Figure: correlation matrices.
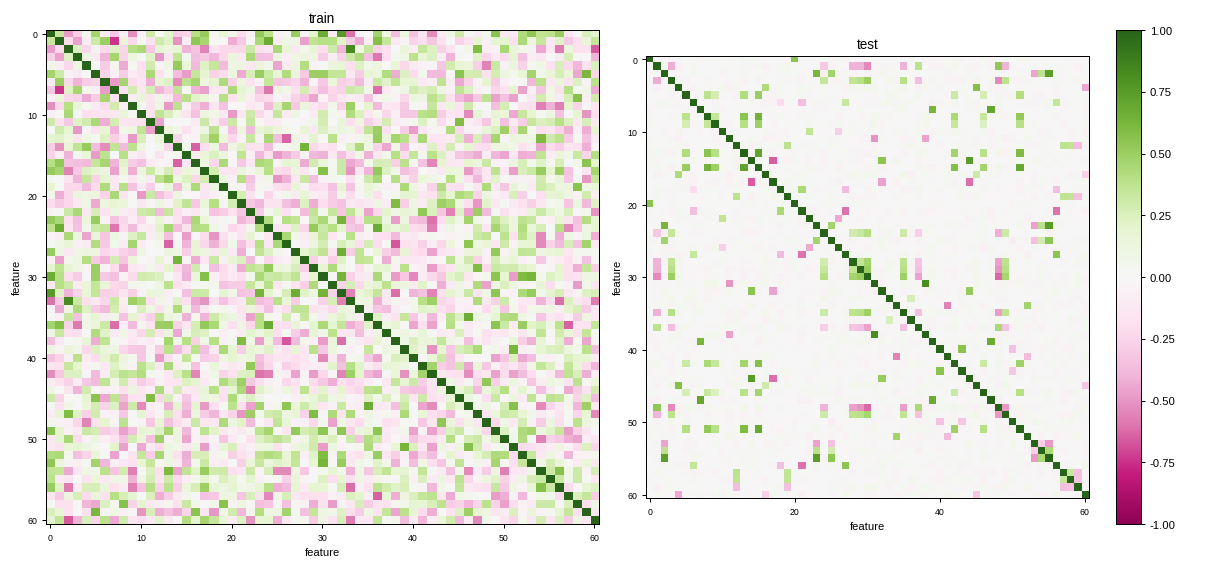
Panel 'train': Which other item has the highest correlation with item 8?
58
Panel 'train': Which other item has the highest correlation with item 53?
30
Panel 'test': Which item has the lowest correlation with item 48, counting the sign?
30
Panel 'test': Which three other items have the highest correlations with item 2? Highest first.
55, 23, 25
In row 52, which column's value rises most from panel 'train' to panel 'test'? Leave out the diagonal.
34
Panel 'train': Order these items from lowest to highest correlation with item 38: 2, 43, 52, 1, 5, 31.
5, 52, 1, 2, 31, 43
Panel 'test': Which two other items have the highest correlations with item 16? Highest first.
4, 45
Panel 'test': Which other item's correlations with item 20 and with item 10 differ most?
0
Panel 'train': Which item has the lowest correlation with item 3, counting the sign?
36
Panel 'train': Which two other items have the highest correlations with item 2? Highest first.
33, 47
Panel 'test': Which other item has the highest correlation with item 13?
15
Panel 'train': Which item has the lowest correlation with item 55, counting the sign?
9
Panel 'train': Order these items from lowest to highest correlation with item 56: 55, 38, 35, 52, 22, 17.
35, 52, 22, 38, 55, 17
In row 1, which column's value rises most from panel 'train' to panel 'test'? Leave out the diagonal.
7
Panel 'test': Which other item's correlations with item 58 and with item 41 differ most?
34
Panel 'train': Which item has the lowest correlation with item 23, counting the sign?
42
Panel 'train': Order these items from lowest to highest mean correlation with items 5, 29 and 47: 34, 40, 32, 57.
34, 40, 57, 32
